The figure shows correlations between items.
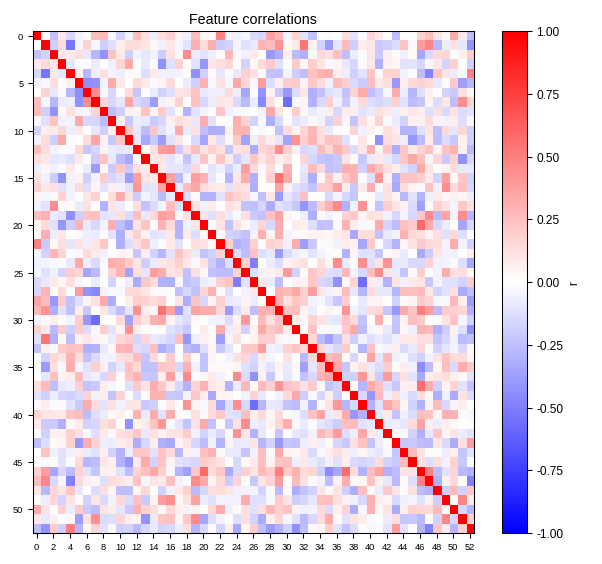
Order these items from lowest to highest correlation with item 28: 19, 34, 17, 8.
34, 17, 19, 8
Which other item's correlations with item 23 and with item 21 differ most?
29
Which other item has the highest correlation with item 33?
27
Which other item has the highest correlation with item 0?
22
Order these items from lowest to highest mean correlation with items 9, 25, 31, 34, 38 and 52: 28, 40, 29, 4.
28, 29, 40, 4
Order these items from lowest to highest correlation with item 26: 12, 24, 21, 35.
24, 12, 35, 21
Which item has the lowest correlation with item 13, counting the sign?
51
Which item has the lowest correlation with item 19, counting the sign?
4
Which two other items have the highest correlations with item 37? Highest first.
46, 29
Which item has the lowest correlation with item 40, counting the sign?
38
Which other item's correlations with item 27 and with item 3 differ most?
20
